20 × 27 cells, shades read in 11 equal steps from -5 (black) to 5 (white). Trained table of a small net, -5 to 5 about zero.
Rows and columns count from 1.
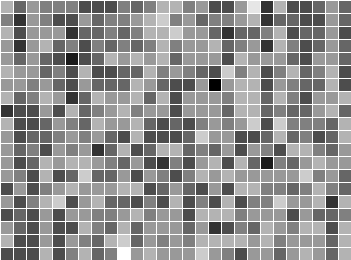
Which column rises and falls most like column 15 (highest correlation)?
13
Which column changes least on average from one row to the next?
3
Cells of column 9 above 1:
2
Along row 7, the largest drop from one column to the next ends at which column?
17
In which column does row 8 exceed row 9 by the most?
1
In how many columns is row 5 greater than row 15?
10
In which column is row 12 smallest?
8
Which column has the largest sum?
20
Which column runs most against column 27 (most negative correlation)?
26
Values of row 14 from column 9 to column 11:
-1 1 -2
